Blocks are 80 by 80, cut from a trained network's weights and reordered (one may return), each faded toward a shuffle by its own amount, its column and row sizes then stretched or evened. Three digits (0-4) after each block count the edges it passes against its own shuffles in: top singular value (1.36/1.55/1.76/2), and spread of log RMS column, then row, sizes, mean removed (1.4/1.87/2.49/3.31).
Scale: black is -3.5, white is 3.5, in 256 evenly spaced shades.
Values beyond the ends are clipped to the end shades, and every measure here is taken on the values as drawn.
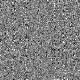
0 2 1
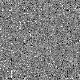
1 1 1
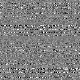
1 0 4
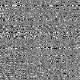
3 1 4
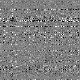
2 2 4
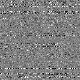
2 1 4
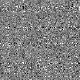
0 2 3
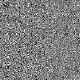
2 3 1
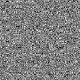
4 0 3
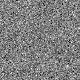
1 0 0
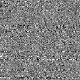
4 0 3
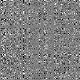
1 4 3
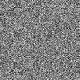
4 0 1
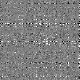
3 2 3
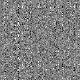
1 3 0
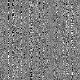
2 4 0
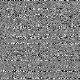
1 2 4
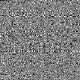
4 2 3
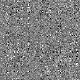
1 3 2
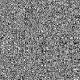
3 1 2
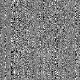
3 4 0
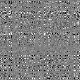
4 3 4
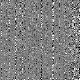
2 4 1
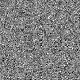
2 0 0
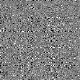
2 2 3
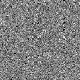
3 1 0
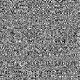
4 0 3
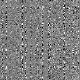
1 4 2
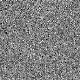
0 1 0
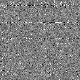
2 1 2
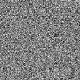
4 0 1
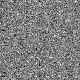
1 0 0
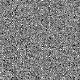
1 2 0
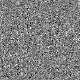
1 1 1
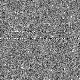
1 0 1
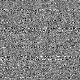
1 0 3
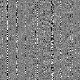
4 4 0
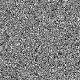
2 1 0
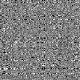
4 1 3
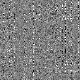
2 3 1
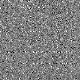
0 2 2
